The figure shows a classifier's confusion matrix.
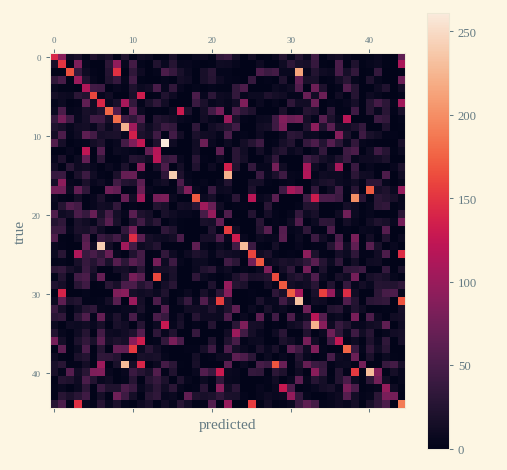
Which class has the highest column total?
10
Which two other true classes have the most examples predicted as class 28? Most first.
39, 14
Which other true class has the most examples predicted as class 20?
19
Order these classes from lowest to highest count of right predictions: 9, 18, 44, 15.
18, 44, 9, 15
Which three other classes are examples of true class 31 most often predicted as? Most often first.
44, 21, 10
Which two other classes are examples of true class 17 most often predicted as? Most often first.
40, 30
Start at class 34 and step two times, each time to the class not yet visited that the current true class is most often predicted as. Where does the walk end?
38
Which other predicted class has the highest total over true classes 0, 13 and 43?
1
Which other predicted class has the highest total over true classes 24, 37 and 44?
6
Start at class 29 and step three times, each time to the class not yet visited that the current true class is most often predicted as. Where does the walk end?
36
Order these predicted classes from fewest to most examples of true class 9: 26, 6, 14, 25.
25, 26, 6, 14
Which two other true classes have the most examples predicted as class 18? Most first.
24, 5
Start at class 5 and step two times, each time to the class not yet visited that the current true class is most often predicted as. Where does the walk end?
14
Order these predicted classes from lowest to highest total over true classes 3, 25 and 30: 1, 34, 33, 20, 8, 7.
20, 33, 7, 8, 34, 1
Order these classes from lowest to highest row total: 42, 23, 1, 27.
27, 1, 42, 23
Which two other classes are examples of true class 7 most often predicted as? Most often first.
16, 21
